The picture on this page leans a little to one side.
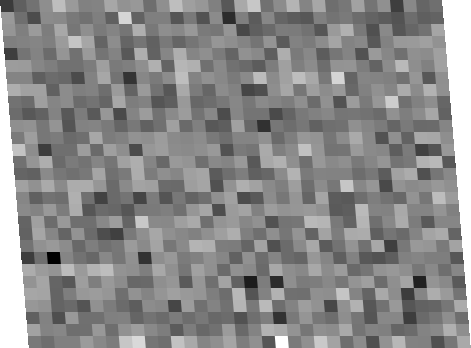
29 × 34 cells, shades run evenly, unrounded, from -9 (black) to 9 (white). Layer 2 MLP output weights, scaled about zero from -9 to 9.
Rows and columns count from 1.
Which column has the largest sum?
14
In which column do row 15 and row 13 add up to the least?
32
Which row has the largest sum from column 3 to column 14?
23
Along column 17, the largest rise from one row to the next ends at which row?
25
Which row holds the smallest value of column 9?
10
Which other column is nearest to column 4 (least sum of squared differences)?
28
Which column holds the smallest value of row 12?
29
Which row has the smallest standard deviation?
12
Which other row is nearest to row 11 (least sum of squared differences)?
27
